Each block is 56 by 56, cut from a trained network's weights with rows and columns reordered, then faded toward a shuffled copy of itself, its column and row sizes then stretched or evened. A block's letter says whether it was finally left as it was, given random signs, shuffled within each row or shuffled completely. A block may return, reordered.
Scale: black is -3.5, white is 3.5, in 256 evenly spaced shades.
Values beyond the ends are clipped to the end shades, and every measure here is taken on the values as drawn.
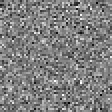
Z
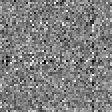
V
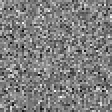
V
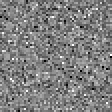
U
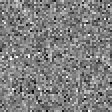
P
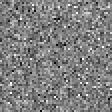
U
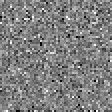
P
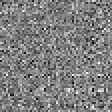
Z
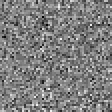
V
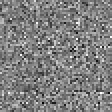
V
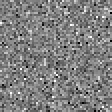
U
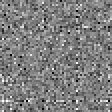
V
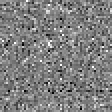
V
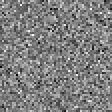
U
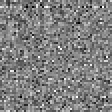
P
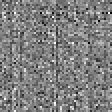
Z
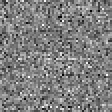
V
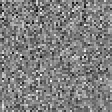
V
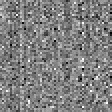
Z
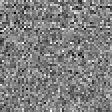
Z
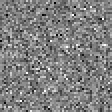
P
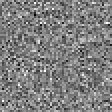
Z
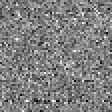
P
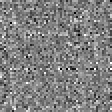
V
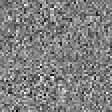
Z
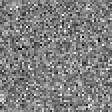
P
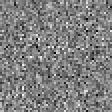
Z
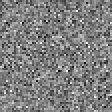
P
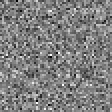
Z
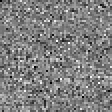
P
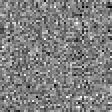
Z
